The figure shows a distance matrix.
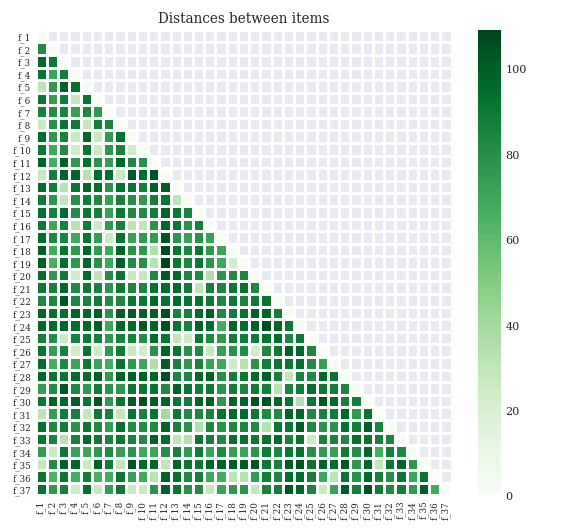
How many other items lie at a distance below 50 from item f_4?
7
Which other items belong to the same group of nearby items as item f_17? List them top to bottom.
f_7
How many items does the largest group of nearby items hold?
8
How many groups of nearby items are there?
10
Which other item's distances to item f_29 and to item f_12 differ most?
f_22
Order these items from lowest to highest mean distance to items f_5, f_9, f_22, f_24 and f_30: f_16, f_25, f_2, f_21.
f_16, f_2, f_25, f_21
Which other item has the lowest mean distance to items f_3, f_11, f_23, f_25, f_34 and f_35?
f_14
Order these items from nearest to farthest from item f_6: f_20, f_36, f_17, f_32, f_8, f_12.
f_20, f_36, f_17, f_32, f_8, f_12
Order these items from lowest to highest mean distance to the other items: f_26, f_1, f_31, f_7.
f_26, f_7, f_31, f_1
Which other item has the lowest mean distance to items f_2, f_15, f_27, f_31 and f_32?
f_21
